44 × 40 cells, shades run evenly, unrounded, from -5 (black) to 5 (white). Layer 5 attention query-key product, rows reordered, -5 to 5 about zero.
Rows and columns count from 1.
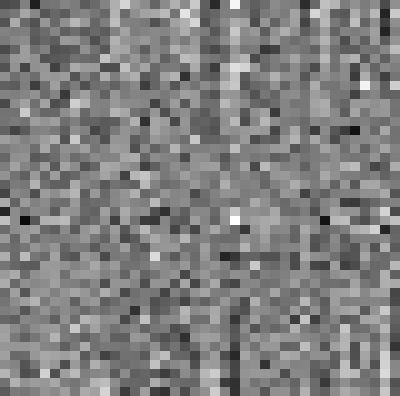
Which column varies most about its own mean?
24
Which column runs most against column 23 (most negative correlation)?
16
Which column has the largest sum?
8
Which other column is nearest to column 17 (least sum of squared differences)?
29
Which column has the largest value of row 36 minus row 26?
39
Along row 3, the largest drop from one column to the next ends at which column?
21
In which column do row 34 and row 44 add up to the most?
31
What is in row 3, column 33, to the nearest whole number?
2
